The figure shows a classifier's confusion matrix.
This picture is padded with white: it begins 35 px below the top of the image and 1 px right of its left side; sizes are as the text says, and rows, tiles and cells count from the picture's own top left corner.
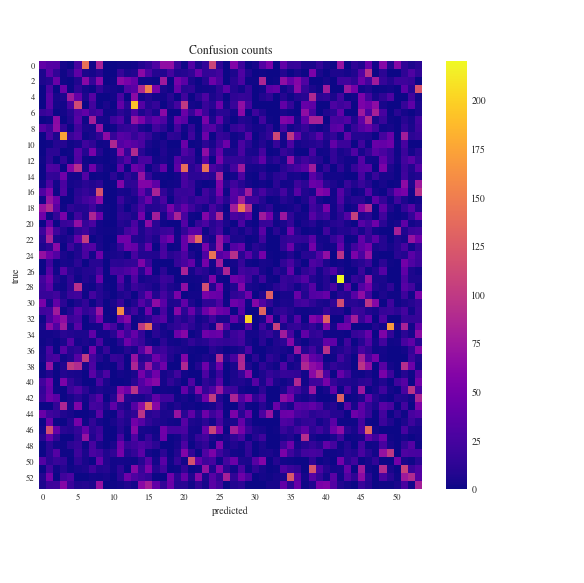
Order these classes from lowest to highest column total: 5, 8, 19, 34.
19, 34, 8, 5
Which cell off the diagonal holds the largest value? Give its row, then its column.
27, 42
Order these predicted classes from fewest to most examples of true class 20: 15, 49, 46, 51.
49, 46, 51, 15
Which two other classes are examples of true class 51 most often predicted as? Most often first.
38, 48
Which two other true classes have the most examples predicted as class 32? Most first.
29, 44
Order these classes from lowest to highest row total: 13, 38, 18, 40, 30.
40, 30, 18, 13, 38
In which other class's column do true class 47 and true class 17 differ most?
37
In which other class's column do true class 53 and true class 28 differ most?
23
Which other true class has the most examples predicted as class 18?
0
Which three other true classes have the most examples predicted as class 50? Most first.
21, 0, 16
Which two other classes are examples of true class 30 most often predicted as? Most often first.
42, 46
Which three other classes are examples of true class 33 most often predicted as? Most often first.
49, 15, 14
